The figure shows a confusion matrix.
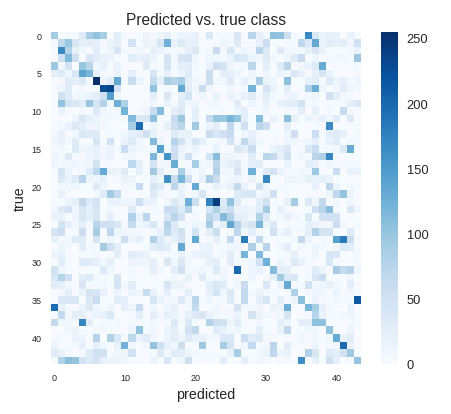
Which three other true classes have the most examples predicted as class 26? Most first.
31, 11, 42
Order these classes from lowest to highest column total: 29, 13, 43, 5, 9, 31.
13, 43, 31, 9, 5, 29
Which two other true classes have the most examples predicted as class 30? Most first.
19, 23
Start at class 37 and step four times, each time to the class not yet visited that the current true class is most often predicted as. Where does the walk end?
12
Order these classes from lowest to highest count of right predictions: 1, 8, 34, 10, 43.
1, 34, 43, 10, 8
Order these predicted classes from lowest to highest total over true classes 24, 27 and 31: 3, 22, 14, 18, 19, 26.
19, 3, 22, 14, 18, 26
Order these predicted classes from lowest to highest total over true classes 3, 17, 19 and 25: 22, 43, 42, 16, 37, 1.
42, 37, 43, 1, 22, 16
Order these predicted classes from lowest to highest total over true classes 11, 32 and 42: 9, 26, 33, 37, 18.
9, 37, 18, 33, 26
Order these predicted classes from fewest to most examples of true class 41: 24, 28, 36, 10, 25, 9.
36, 9, 25, 28, 24, 10
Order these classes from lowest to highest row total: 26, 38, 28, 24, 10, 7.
10, 28, 38, 26, 24, 7
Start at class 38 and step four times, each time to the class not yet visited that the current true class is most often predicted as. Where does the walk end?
33
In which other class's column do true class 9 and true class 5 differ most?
4
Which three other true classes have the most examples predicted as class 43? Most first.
35, 3, 1
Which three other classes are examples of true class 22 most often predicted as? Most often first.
23, 19, 25
